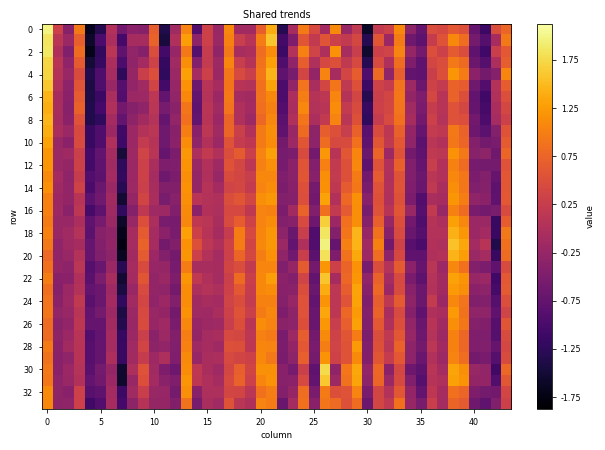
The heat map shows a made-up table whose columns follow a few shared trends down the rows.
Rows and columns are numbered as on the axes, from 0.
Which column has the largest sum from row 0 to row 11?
0
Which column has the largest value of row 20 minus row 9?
26
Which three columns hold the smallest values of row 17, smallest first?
7, 42, 35
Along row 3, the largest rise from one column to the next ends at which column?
31
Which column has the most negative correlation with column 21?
11
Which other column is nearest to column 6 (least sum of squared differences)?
16
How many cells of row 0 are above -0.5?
34
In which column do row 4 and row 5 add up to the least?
4
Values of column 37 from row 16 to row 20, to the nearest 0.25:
-0.25 0 0 0 0
